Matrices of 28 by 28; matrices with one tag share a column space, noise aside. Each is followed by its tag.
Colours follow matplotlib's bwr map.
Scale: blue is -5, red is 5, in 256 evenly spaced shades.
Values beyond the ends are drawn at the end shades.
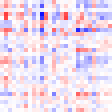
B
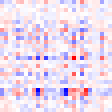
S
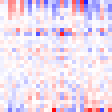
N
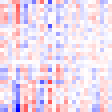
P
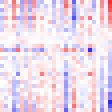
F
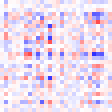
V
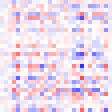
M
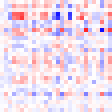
B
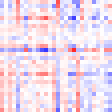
F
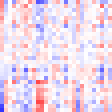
P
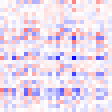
S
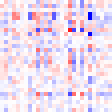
B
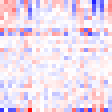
N
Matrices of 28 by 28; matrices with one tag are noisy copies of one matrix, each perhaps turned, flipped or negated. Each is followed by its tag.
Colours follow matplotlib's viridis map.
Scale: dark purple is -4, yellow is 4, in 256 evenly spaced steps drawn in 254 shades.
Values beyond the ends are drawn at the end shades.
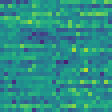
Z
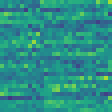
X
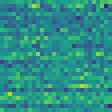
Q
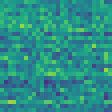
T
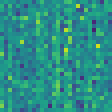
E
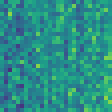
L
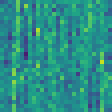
X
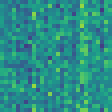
T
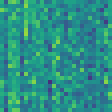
Q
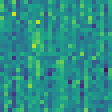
Z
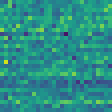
T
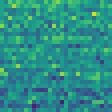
L
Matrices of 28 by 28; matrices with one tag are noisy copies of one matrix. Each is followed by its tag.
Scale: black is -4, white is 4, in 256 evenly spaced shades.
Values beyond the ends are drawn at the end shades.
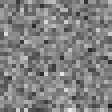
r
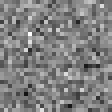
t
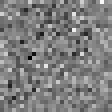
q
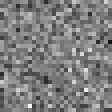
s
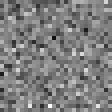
s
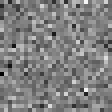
s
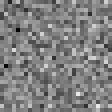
s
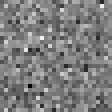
t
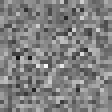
q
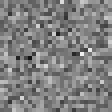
q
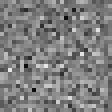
q
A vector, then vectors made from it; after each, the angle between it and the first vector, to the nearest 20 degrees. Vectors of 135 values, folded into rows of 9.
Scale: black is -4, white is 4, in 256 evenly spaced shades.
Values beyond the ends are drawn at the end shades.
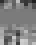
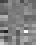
60 degrees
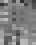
40 degrees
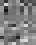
60 degrees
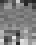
20 degrees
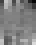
40 degrees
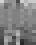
160 degrees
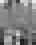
160 degrees
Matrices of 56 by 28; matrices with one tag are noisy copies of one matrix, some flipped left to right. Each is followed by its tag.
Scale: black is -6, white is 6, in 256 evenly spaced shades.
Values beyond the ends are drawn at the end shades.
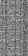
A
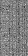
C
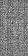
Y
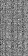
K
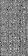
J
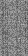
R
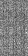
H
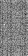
R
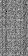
A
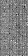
C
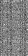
R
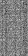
A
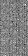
C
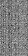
C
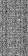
A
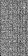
J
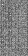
C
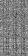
H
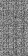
H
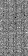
H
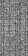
Y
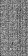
J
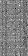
A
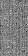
C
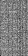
J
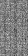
K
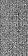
C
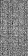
Y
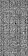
Y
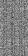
H
